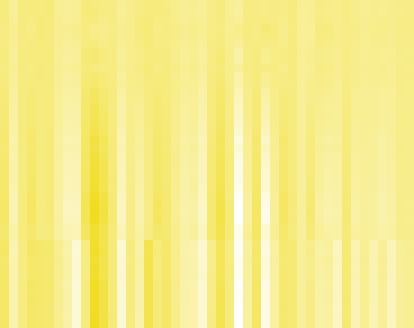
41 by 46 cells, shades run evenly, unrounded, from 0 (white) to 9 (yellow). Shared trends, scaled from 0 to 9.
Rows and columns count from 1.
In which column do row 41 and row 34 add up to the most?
11
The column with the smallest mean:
27
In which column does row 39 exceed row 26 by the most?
17
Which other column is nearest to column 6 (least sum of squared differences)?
33
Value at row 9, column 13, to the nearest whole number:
5
